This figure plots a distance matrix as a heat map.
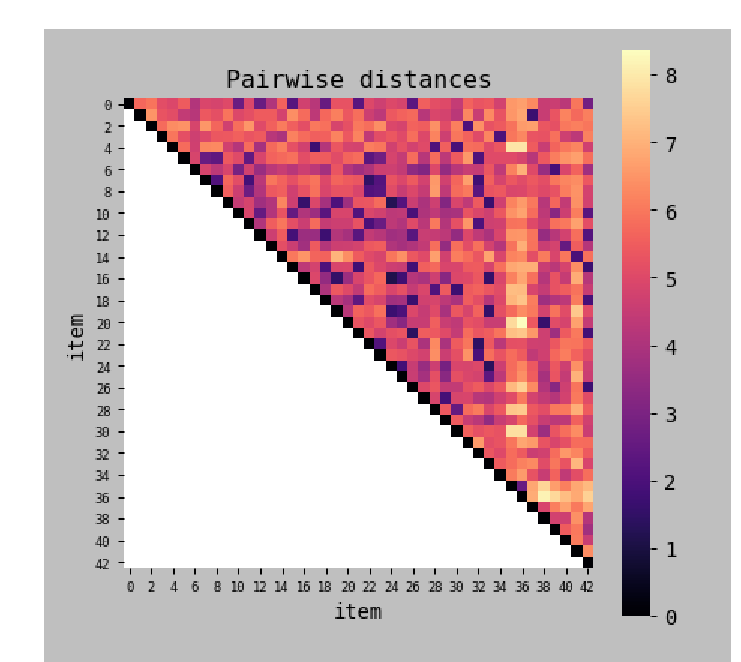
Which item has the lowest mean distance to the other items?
12
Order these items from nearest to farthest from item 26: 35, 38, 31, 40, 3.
38, 40, 31, 3, 35
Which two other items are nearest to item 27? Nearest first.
29, 6
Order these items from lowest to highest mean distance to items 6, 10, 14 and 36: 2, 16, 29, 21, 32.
29, 21, 32, 16, 2
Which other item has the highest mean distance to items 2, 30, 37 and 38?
36
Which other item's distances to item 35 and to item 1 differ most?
37
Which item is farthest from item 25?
41
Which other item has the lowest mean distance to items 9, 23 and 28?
24
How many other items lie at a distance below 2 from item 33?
4
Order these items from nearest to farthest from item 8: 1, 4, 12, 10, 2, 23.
23, 12, 10, 1, 2, 4
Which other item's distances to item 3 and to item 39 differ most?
34
